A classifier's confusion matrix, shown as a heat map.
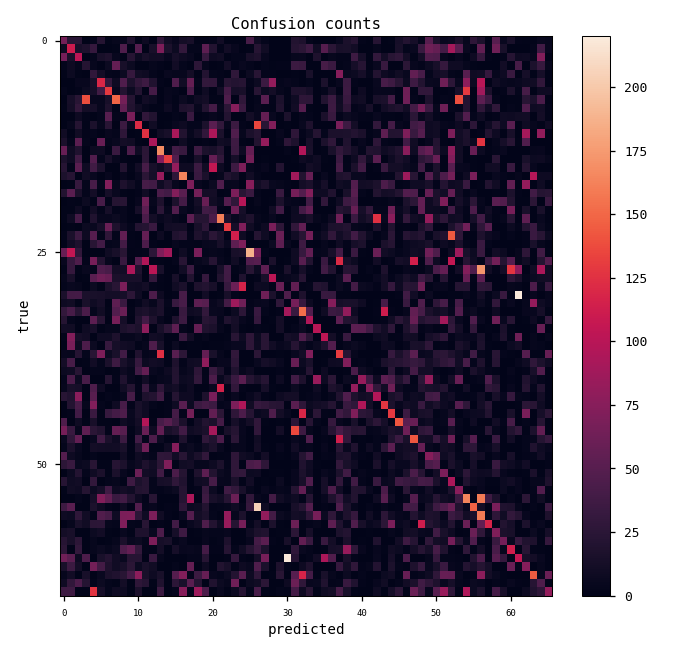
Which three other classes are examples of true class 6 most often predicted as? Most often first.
54, 56, 46
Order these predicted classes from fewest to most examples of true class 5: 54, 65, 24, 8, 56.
65, 24, 8, 54, 56
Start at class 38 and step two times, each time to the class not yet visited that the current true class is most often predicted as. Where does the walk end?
24
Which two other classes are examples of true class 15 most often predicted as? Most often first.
20, 24
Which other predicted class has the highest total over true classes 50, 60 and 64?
38
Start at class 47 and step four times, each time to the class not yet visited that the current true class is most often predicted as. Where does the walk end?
43
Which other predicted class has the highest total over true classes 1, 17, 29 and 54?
56
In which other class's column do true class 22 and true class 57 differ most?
48
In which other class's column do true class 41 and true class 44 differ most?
32
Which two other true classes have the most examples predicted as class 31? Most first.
46, 16
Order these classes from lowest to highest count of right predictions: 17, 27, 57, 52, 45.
27, 17, 52, 57, 45
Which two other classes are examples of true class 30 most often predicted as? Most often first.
61, 27
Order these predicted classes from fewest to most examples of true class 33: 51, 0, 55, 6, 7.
6, 0, 55, 7, 51
